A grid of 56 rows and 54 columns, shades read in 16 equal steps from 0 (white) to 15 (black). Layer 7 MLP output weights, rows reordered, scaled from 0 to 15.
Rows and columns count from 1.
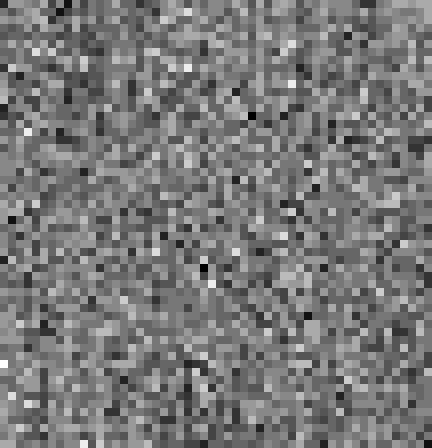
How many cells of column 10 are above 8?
22
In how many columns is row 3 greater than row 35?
23
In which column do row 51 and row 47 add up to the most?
52
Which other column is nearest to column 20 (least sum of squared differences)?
10
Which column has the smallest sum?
33
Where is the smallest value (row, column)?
46, 1
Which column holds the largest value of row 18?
44
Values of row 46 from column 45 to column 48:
6 9 9 7
